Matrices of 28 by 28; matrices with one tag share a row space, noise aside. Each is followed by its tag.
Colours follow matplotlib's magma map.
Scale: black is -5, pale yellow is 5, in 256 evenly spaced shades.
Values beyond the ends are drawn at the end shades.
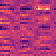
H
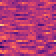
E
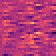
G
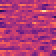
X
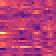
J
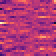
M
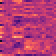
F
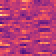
H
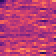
X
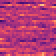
X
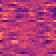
E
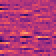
H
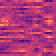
J
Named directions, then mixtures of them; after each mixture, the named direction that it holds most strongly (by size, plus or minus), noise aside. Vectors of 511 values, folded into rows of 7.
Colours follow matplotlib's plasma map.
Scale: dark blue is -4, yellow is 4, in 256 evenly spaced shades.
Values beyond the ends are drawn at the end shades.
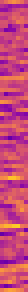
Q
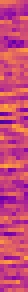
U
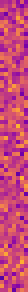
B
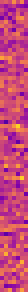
B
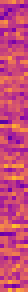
Q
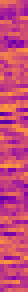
U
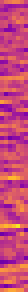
Q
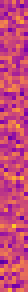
B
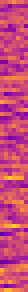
Q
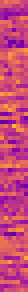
U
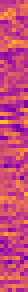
U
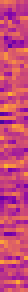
U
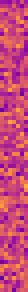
B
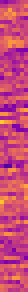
U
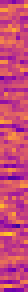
Q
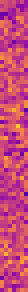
B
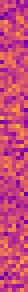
B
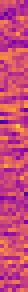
U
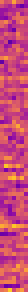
Q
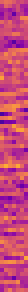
U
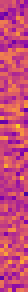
B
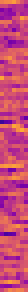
U
